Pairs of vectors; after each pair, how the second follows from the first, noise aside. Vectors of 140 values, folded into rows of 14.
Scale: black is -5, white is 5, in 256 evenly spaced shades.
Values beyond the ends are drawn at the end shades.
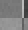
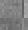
negated, shrunk.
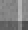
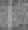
wrapped around, shrunk.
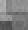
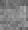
wrapped around, shrunk.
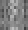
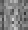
reversed.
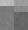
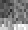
reversed, scaled up.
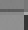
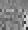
sign-scrambled.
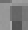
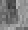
reversed.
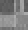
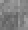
wrapped around, shrunk.
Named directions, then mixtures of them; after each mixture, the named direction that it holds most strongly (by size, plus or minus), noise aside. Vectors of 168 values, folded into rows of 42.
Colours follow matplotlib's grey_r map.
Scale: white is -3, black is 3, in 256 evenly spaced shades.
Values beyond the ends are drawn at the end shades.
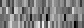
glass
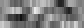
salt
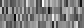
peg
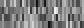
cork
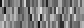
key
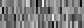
peg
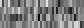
key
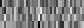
key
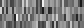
peg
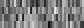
cork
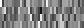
key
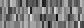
cork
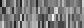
cork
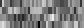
salt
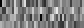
key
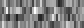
salt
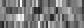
salt
